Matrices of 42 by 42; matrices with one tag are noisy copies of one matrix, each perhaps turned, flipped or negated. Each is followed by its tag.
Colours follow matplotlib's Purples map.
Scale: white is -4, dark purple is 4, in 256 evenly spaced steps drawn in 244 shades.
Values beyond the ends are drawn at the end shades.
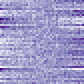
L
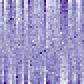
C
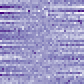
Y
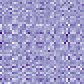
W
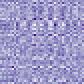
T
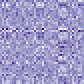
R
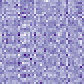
T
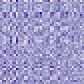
W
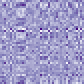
R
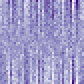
Y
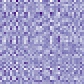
W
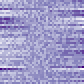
L
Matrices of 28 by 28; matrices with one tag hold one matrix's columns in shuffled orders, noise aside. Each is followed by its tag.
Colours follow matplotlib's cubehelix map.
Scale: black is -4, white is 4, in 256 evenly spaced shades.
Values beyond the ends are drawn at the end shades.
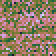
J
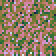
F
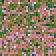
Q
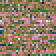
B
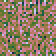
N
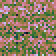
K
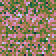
J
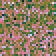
Q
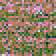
K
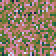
F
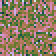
N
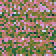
K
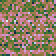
B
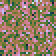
N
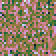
N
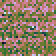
K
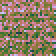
K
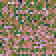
Q
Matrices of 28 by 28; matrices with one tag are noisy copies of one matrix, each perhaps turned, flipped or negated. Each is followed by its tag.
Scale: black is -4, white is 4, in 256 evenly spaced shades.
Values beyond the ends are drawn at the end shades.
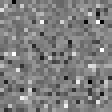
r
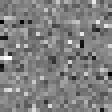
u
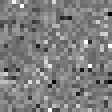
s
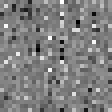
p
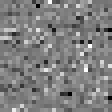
s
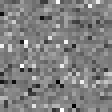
s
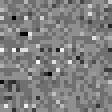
p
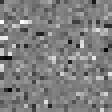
u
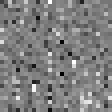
p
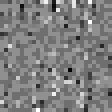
u
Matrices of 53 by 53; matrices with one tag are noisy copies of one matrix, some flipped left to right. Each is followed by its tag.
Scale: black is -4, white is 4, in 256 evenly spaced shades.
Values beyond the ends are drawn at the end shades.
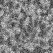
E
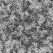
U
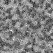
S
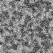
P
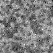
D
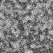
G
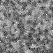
G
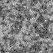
D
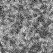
D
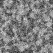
E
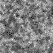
D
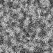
E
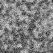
G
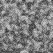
G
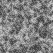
D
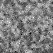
G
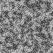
P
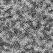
S
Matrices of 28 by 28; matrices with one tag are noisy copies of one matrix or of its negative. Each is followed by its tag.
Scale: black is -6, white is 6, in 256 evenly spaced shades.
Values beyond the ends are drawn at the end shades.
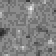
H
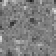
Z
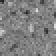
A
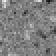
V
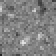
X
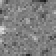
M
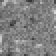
Z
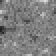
M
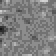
M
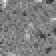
V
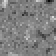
V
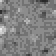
M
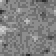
M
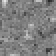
V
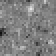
H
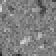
X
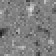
H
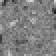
Z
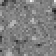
Z
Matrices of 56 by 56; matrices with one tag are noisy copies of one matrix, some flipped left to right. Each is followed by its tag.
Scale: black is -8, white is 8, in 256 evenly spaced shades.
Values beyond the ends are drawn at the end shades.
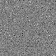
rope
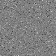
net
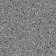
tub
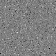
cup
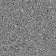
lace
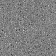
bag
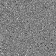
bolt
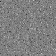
cup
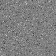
rope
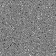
bolt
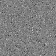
bag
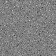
rope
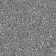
tub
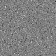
cup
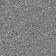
rope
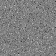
cup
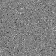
tub
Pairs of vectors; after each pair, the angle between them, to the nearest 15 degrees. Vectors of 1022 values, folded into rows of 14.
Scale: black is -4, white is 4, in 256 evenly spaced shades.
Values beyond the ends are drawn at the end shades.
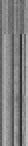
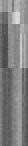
120 degrees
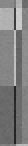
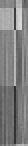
15 degrees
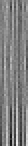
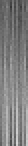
45 degrees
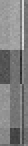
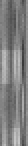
120 degrees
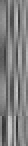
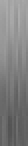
105 degrees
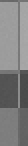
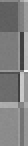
105 degrees
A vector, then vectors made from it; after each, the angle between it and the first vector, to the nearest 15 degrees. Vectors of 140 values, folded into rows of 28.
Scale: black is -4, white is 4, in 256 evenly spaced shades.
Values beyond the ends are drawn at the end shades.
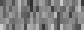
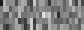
60 degrees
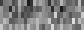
45 degrees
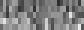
105 degrees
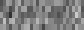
75 degrees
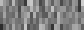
150 degrees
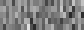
90 degrees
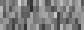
30 degrees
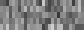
75 degrees
